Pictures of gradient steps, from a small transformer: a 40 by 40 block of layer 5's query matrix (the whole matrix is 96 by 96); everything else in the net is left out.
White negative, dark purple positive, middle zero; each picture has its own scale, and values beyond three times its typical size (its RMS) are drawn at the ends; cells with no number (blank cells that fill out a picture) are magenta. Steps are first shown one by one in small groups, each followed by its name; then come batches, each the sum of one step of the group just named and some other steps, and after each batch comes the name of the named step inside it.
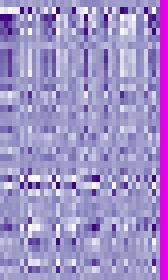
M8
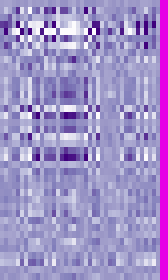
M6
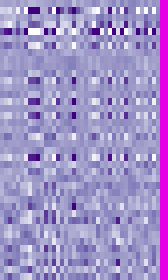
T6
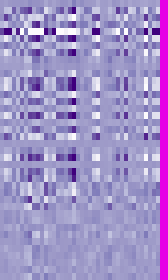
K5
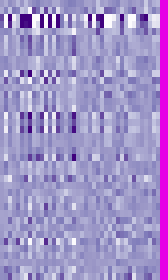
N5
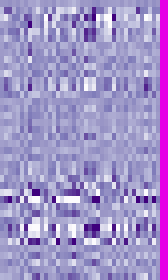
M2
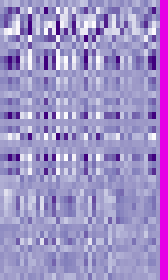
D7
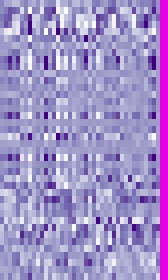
D7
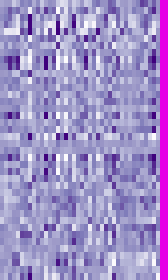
D7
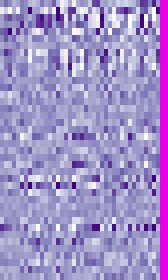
M8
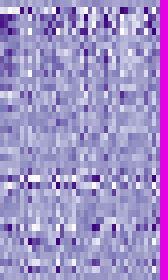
M8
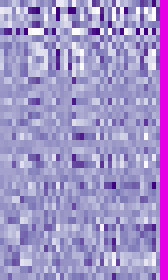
T6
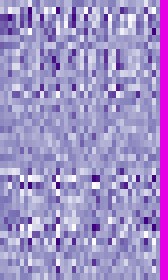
M8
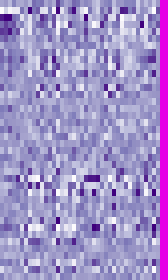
M8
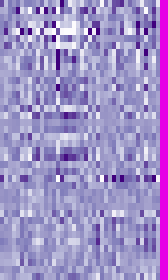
M6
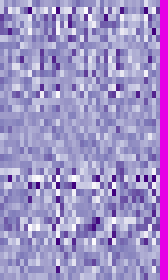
M8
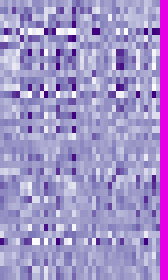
K5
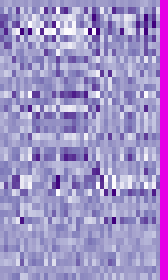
M6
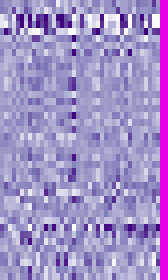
K5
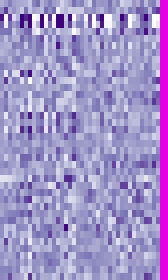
N5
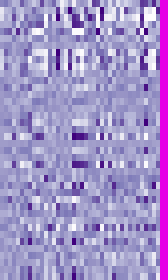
M2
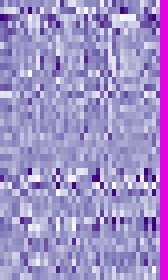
M8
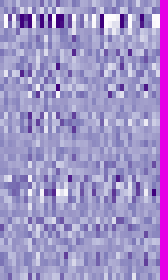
N5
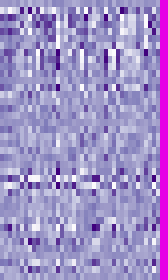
M8
